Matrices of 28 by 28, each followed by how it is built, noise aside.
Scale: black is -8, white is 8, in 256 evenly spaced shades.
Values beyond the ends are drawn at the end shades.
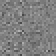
low rank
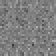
repeating columns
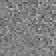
upper triangular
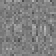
low rank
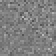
upper triangular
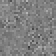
block diagonal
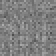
blocks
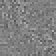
block diagonal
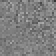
upper triangular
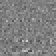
uneven rows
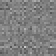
low rank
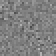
block diagonal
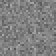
repeating rows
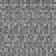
repeating columns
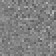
upper triangular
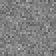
repeating rows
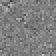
block diagonal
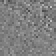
upper triangular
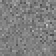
upper triangular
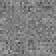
low rank
